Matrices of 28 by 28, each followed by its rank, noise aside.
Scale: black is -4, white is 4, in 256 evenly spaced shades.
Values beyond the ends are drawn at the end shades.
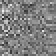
four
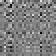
three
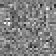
six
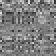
four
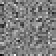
five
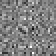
three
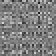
three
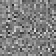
six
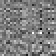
three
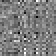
three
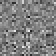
four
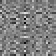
three
